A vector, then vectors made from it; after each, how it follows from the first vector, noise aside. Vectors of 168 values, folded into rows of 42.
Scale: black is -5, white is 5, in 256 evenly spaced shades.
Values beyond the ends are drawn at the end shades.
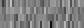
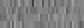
reversed, shrunk.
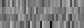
copied.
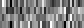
negated, scaled up.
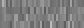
negated, shrunk.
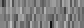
copied.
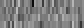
reversed.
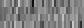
reversed.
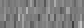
reversed, negated, partly zeroed.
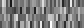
negated, scaled up.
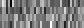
negated, scaled up.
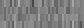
reversed, shrunk.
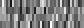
negated, scaled up.
